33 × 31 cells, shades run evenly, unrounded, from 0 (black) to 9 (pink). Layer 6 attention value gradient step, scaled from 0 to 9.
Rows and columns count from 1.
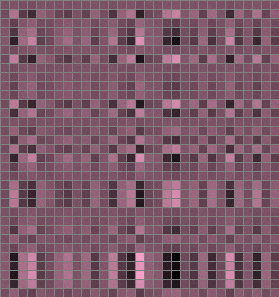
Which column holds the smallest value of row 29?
20
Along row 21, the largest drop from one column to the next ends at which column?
16
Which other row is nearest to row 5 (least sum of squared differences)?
18
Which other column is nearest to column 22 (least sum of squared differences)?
14
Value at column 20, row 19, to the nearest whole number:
3
